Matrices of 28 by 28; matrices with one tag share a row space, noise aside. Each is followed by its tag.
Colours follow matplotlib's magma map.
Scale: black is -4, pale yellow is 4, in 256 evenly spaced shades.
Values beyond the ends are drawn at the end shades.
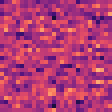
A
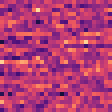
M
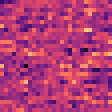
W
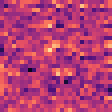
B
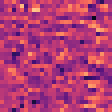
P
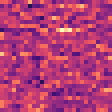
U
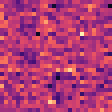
B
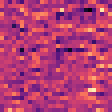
P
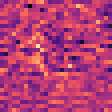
U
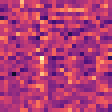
U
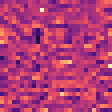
U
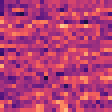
M
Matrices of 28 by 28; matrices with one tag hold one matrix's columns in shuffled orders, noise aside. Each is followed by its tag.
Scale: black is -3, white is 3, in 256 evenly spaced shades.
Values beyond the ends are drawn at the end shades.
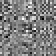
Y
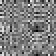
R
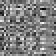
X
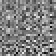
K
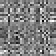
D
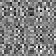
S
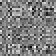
S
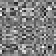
S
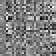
Y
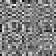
R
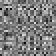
X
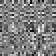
R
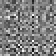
K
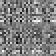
D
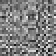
K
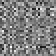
S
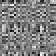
R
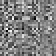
Y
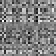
D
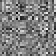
Y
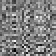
K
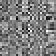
Y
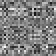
S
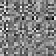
Y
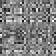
D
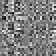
Y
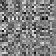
Y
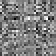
Y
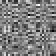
R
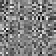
Y
